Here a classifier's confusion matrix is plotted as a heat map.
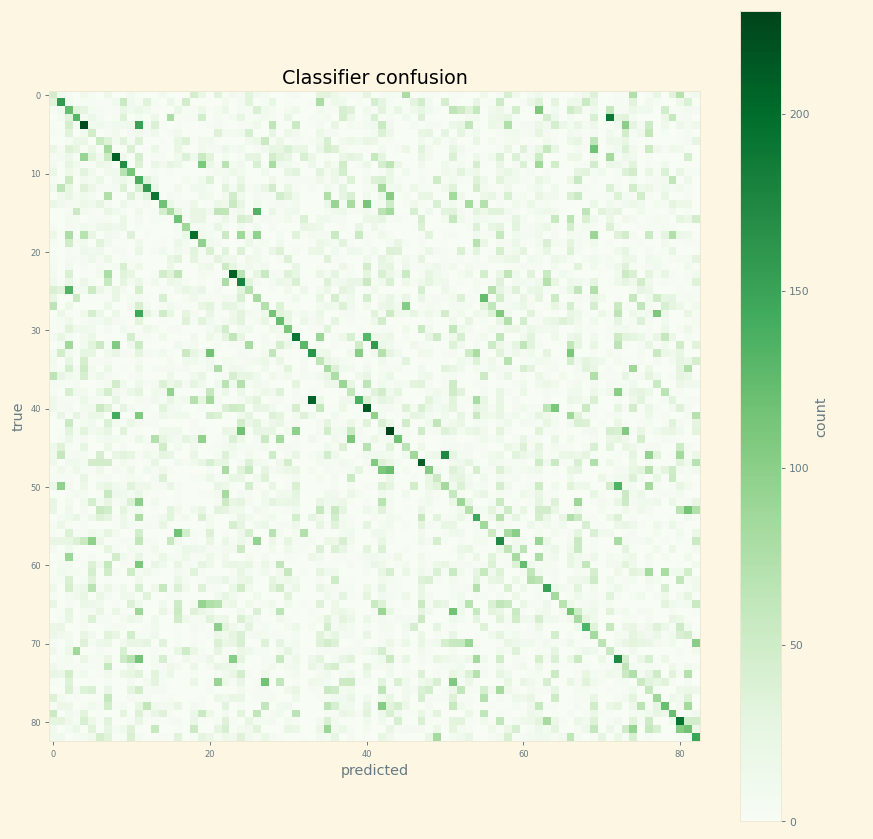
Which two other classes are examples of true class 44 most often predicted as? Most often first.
38, 19
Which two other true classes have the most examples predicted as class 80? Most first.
81, 46
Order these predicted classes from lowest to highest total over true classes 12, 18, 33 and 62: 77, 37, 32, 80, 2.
32, 37, 77, 80, 2
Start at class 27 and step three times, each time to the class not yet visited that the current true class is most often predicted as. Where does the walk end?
64
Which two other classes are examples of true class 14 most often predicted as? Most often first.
40, 36
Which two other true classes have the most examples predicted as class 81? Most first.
53, 78
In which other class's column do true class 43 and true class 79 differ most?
73
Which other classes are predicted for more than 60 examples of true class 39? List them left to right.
18, 20, 33, 54
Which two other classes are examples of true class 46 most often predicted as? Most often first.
50, 76
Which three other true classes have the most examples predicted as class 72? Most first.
50, 38, 57
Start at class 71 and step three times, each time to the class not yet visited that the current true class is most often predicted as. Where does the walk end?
26
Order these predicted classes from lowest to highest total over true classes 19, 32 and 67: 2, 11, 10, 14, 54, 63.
14, 10, 63, 11, 54, 2
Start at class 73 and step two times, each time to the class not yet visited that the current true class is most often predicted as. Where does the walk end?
69
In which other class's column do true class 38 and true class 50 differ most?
1
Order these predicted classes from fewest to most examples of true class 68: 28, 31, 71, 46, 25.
28, 31, 25, 46, 71
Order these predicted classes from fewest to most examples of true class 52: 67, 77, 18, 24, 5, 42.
18, 77, 24, 5, 42, 67
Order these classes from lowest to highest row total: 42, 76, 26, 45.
45, 42, 76, 26
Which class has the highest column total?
11
